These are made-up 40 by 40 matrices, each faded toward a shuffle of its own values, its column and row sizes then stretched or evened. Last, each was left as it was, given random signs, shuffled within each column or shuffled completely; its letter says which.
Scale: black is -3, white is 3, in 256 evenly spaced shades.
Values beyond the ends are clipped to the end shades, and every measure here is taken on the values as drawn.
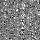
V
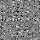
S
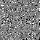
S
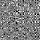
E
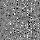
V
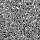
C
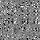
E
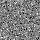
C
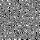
S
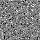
C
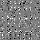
E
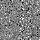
V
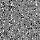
V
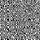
E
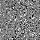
V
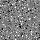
C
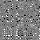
E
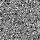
C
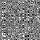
E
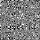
S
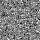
C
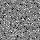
C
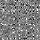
E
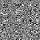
E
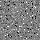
C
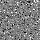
C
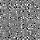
E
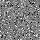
C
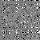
S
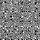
E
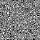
V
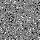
C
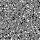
C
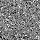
C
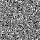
C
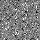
V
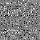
S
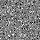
C
